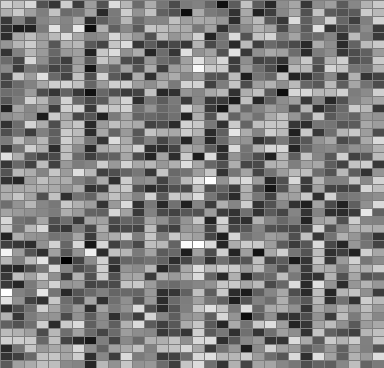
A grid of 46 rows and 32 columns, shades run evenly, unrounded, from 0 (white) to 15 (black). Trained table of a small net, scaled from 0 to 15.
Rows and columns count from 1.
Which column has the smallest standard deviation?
31
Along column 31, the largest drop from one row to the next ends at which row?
21
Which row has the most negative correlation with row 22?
28
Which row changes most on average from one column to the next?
32
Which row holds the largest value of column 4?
15
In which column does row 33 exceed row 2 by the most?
25
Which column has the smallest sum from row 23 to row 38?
17
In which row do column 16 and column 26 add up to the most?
26
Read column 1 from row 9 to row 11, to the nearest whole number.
7 11 11
